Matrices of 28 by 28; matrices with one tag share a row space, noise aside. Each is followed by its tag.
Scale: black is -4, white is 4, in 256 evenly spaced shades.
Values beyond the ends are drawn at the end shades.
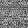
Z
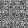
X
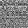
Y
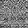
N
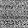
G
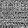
G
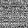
Z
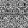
X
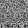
X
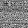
Z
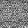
Z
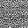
Z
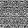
X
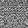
N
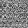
Y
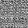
G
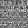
Y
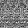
X
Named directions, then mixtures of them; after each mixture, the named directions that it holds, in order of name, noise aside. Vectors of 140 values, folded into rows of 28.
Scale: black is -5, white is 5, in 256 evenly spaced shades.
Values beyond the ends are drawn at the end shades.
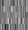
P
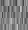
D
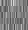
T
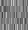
D, T.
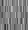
P, T.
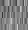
D.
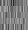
T.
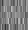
P.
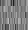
P, T.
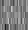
P.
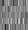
D, P.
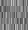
D, T.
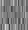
P.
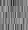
T.
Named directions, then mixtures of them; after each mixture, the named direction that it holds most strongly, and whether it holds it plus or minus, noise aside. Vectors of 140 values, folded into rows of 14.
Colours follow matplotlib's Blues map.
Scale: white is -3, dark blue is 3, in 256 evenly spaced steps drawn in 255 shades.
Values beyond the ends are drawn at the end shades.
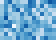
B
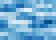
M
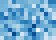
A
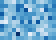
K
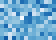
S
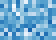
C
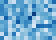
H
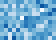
S, plus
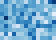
H, plus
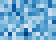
C, minus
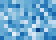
A, minus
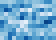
M, plus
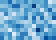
A, minus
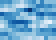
M, minus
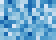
B, plus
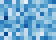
B, plus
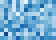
C, plus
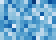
B, plus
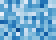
C, plus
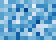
H, minus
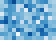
K, minus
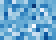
A, minus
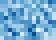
A, plus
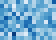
C, plus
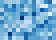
S, minus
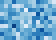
K, minus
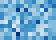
K, plus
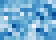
A, minus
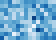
A, minus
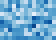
C, plus
